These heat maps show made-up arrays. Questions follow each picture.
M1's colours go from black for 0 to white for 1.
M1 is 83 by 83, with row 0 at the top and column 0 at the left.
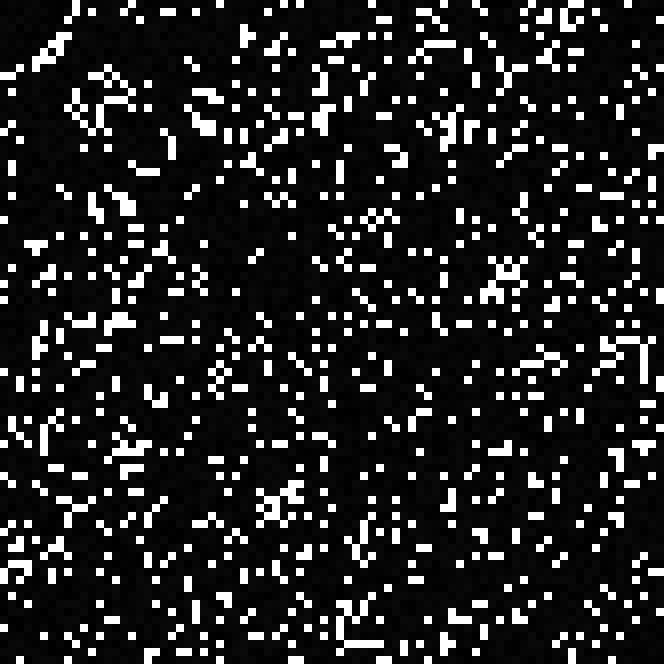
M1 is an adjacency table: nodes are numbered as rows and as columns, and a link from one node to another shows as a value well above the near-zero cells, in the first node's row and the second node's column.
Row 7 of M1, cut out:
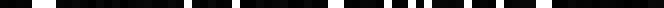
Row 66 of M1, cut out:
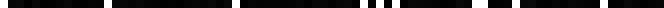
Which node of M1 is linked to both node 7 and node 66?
node 29
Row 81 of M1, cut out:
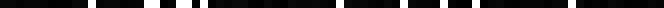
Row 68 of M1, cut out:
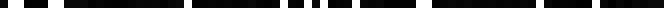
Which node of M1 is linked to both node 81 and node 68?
node 23
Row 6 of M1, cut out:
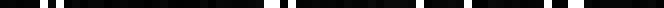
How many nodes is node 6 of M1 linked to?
10
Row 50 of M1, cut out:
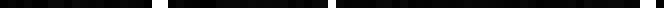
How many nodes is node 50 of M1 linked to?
5
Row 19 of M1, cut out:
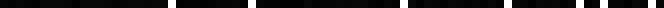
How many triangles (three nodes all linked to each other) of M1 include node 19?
1
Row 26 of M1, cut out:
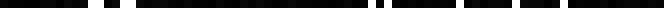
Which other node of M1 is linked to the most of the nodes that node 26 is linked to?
node 40
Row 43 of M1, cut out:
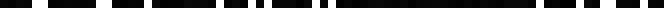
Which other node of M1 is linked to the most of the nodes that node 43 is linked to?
node 45
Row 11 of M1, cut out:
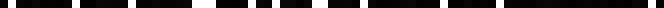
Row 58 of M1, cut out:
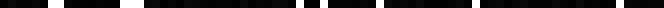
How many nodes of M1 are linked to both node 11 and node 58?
2
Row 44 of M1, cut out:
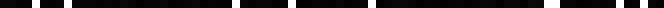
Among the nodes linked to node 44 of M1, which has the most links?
node 77
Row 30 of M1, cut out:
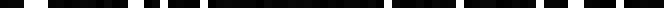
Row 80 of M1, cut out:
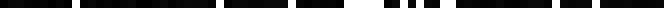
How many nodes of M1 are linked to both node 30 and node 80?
0
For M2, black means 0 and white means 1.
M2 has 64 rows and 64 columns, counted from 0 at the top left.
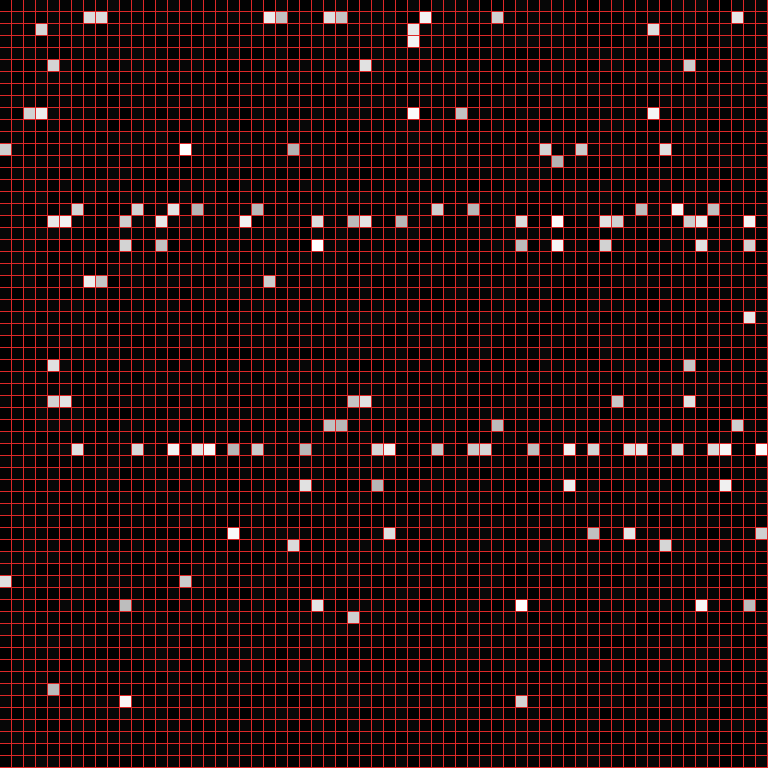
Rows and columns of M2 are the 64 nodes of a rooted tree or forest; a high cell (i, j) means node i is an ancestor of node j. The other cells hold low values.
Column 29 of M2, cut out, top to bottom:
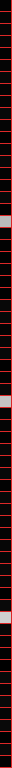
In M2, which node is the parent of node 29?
51
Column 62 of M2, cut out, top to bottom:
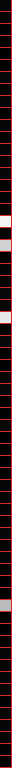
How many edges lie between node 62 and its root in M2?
4
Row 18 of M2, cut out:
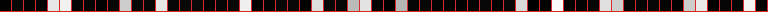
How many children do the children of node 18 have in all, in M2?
4
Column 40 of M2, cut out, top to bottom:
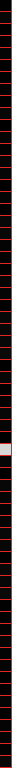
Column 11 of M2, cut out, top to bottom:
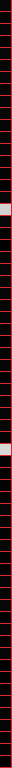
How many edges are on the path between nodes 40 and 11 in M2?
3
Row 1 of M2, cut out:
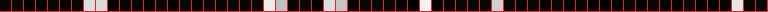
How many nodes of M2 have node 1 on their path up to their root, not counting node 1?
9
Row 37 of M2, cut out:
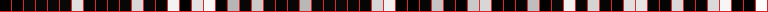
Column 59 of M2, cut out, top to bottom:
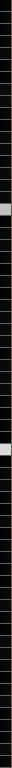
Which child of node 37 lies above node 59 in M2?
17
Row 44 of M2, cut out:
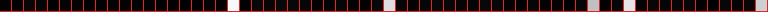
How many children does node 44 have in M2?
5
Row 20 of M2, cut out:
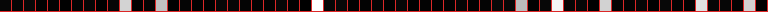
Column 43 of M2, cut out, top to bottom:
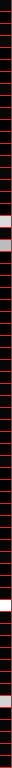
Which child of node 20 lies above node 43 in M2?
50
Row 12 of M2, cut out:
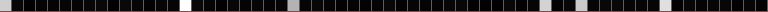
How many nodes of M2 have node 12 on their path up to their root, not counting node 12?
6
